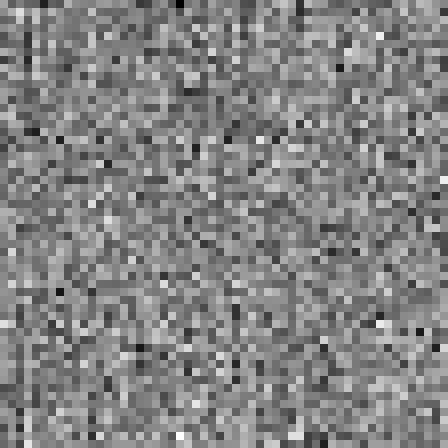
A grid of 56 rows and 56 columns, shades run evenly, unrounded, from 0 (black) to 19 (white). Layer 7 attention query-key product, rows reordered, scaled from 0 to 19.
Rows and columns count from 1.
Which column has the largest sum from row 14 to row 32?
37
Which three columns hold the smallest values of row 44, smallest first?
18, 55, 41
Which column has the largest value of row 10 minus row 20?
25
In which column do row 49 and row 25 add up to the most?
50
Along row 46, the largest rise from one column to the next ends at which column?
31
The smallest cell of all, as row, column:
1, 23
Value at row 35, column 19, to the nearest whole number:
7
